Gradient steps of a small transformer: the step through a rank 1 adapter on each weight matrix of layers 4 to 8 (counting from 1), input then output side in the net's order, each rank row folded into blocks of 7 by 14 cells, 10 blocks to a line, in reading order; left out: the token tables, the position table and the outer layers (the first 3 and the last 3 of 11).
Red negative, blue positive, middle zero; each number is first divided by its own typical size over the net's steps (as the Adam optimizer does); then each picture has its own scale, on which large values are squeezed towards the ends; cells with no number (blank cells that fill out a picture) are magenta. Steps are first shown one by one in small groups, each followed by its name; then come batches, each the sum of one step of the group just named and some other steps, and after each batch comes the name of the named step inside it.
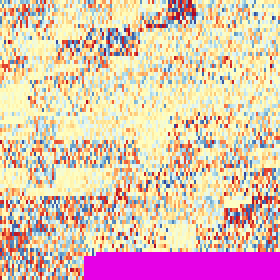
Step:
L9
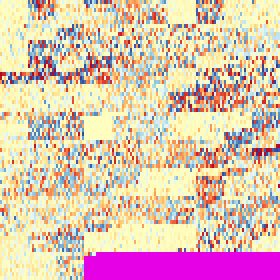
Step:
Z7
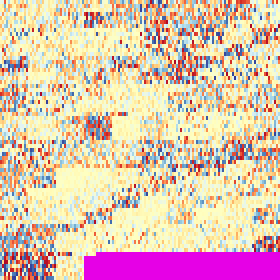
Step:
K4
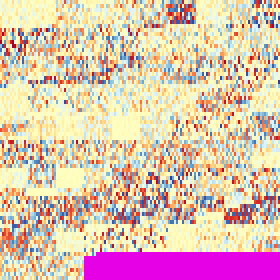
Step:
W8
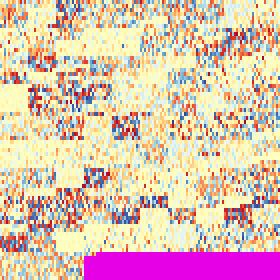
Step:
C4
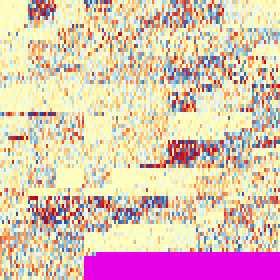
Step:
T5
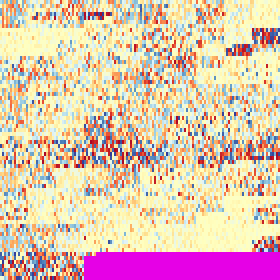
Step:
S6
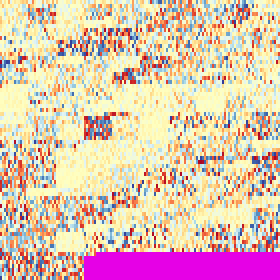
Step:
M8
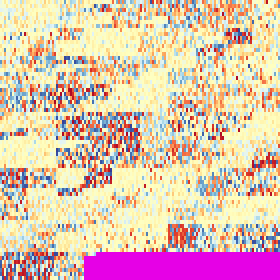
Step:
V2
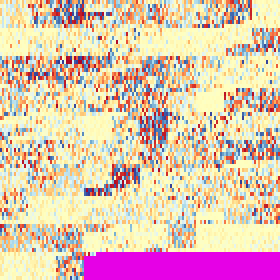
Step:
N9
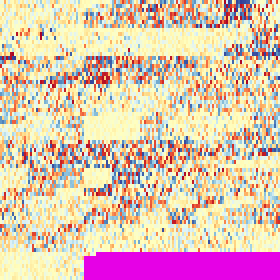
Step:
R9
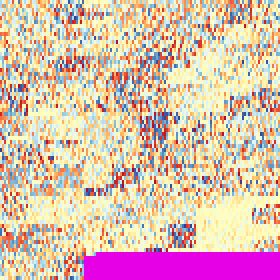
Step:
N9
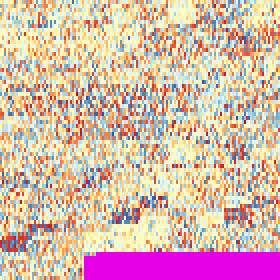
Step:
C4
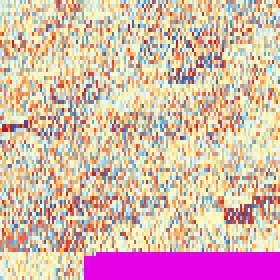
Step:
W8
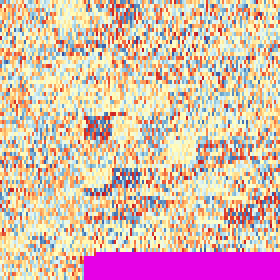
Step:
M8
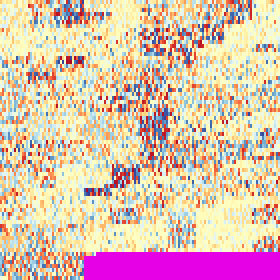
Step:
N9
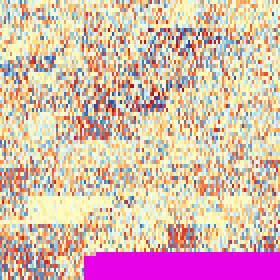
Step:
K4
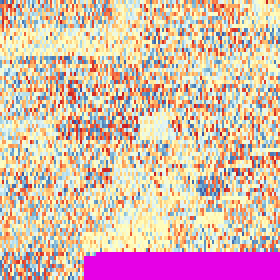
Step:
V2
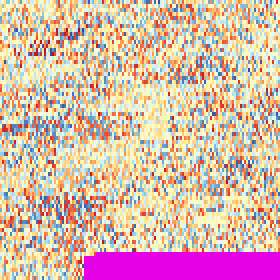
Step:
K4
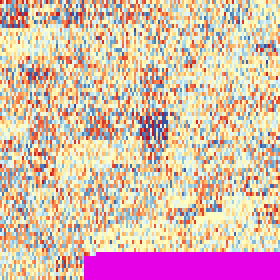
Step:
N9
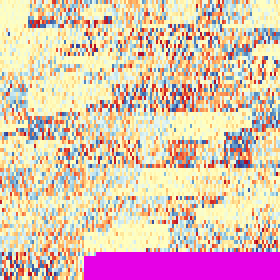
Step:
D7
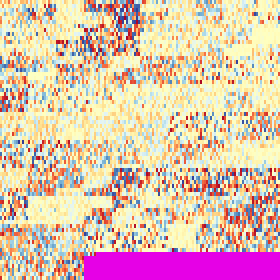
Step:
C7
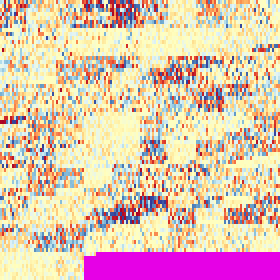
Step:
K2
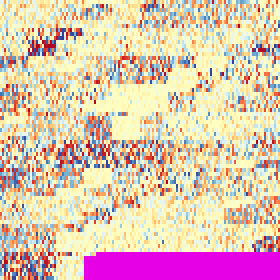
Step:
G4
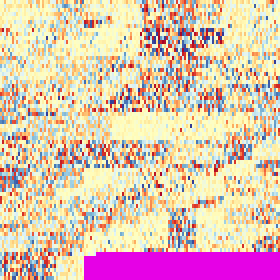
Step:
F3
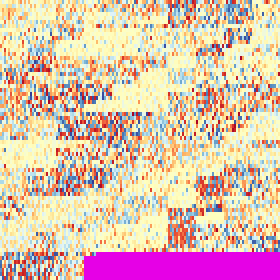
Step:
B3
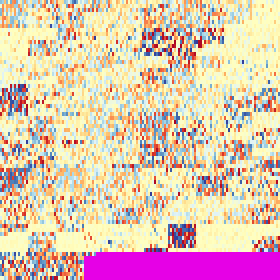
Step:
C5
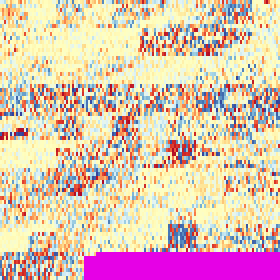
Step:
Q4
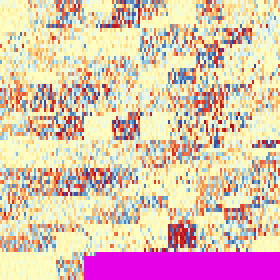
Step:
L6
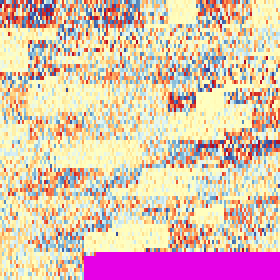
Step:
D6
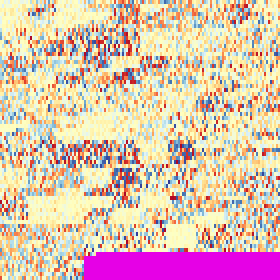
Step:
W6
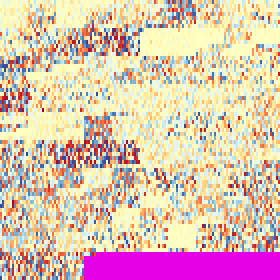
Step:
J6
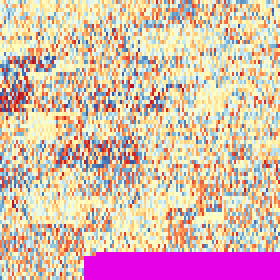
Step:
J6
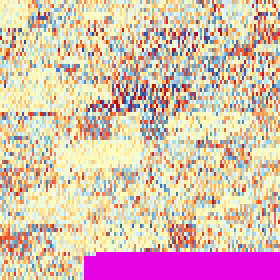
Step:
D6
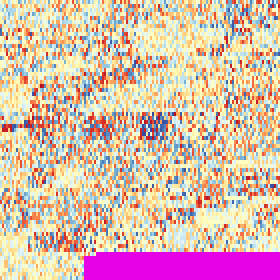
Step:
W6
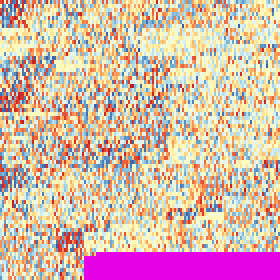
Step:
J6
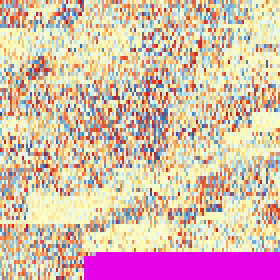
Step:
B3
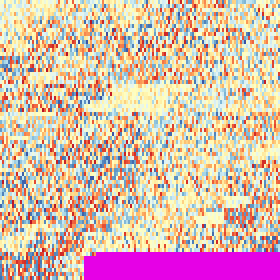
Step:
J6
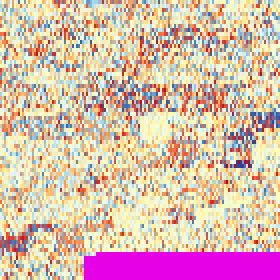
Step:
D7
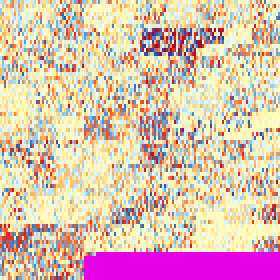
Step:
C5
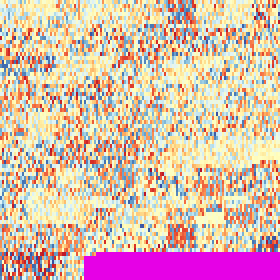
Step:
J6
